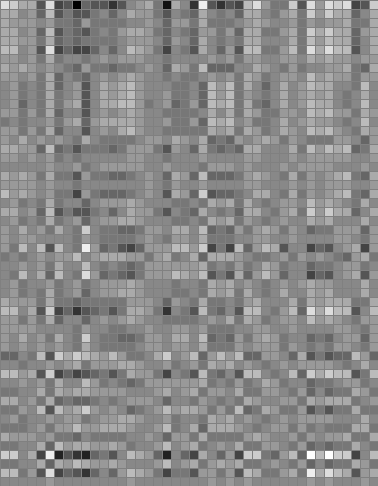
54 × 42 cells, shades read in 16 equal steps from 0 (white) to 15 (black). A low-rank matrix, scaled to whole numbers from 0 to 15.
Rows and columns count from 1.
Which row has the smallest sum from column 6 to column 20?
40
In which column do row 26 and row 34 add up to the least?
23
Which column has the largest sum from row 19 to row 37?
9
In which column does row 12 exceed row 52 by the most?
10
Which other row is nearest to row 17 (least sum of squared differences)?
5
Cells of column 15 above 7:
15
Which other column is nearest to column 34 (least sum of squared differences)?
8
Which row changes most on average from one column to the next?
1
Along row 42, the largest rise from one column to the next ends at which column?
7
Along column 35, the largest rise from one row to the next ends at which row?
52
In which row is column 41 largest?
28
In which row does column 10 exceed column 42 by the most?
51
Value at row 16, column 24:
9
